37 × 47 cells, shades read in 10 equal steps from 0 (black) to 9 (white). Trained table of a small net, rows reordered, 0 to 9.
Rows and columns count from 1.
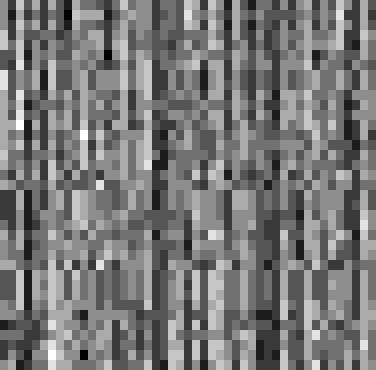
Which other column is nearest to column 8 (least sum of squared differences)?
23
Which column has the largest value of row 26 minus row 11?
14
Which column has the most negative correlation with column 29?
30
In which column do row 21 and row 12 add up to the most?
3
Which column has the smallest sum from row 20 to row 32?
4
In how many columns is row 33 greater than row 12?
16
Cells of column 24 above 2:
26
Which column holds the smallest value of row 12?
35
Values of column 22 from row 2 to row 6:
4 4 3 2 3
